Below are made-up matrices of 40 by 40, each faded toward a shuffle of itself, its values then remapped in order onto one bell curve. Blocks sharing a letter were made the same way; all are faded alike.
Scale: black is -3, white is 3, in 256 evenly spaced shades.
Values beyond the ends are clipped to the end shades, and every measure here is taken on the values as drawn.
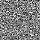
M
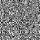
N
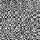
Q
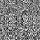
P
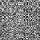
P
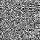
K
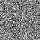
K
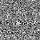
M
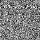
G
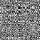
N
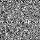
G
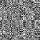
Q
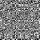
P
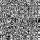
P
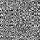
P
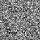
K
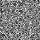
M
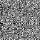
M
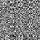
P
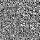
M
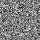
G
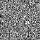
M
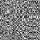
P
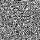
M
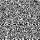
G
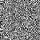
K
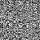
K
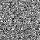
K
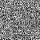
K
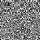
N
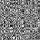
P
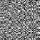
P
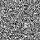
K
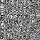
N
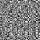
P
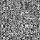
N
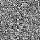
K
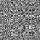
Q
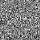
M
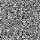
N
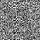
K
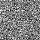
G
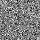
G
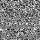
G
